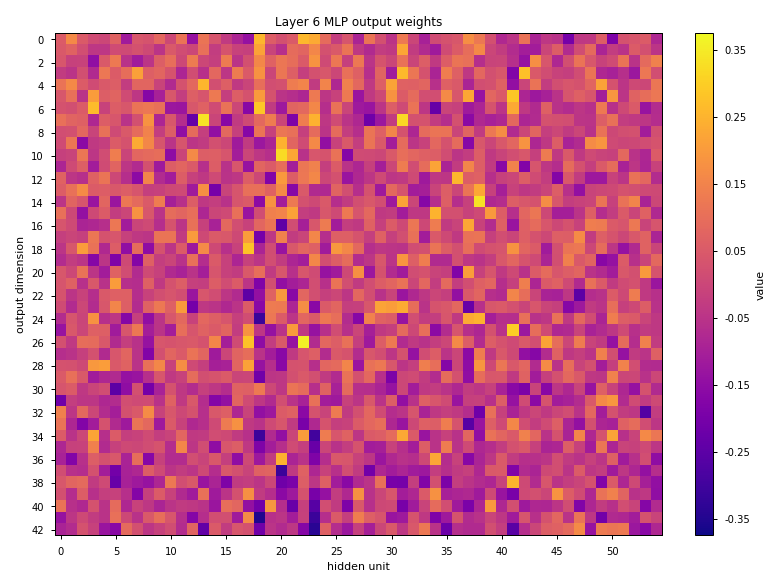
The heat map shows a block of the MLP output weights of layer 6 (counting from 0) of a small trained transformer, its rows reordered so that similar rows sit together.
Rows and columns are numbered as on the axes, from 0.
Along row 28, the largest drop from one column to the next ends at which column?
18
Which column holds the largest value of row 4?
13
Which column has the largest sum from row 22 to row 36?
11
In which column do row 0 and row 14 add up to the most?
38
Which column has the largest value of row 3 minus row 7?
42
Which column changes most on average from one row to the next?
31
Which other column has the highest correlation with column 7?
21
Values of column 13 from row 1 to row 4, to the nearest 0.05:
0.1 0 -0.05 0.25
